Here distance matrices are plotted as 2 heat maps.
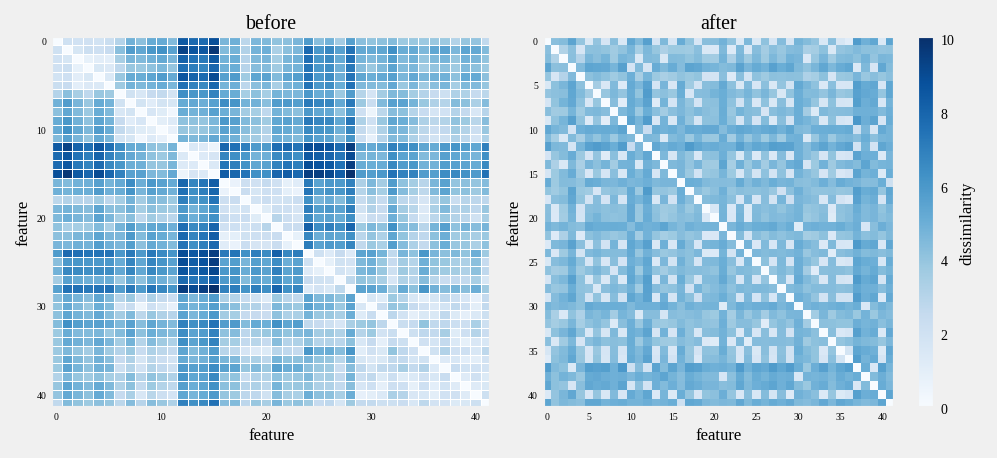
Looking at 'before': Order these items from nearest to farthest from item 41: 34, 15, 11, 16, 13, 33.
34, 33, 11, 16, 13, 15
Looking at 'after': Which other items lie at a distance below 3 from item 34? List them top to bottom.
1, 4, 19, 20, 22, 24
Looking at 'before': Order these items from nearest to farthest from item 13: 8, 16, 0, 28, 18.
8, 18, 16, 0, 28
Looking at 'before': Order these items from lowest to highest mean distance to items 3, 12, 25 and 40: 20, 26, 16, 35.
35, 20, 26, 16
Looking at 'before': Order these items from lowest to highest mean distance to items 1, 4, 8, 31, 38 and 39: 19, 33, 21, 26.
33, 19, 21, 26
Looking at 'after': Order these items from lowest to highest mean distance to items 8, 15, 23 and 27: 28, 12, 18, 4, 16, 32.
18, 32, 4, 28, 16, 12
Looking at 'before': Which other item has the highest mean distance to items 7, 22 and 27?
15
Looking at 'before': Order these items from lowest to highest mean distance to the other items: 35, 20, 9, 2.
35, 20, 9, 2
